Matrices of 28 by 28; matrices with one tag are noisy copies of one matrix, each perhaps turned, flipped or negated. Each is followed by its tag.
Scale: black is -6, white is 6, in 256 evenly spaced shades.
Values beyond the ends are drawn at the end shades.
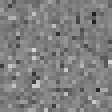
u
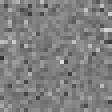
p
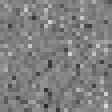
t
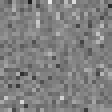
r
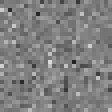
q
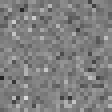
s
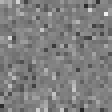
r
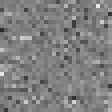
r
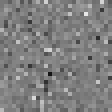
q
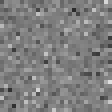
r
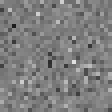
q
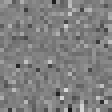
p
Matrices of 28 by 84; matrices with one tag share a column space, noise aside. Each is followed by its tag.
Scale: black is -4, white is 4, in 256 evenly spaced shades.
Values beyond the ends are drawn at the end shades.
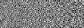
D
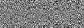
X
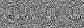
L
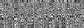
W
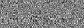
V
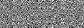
X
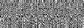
W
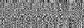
W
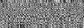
W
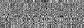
W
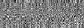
W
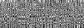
W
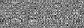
V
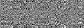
X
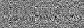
L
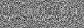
L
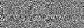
L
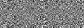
X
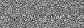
L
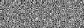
D
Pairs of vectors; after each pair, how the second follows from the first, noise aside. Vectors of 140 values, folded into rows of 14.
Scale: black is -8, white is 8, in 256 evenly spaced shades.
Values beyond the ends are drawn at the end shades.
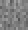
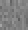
shrunk.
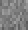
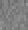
reversed, shrunk.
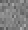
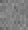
shrunk.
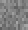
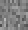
negated.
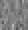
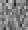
reversed, negated, scaled up.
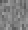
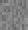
shrunk.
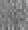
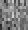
reversed, negated, scaled up.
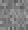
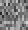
reversed, negated, scaled up.
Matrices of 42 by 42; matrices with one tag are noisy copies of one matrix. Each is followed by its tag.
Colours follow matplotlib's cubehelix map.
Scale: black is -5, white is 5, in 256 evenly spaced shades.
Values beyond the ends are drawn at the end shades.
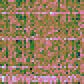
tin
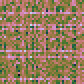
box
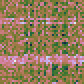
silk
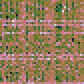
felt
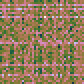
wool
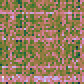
tin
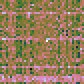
tin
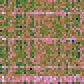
tin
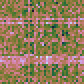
silk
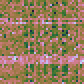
silk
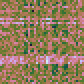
silk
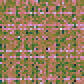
box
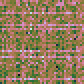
box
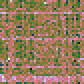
tin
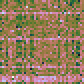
tin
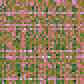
box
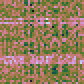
silk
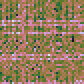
felt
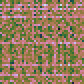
wool
